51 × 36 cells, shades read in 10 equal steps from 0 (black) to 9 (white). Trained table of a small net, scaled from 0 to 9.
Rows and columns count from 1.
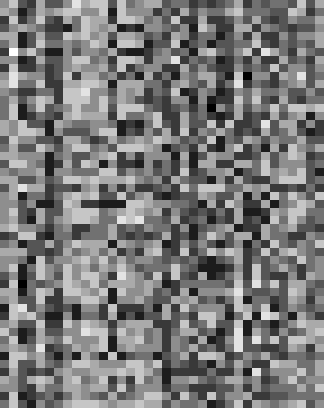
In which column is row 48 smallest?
19
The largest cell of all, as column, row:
2, 7
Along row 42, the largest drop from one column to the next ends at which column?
28
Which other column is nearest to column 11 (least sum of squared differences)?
10
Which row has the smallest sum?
30
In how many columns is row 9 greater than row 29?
16
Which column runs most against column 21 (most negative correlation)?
20
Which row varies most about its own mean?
40
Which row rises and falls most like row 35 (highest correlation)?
3
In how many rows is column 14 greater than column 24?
31
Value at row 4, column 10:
7
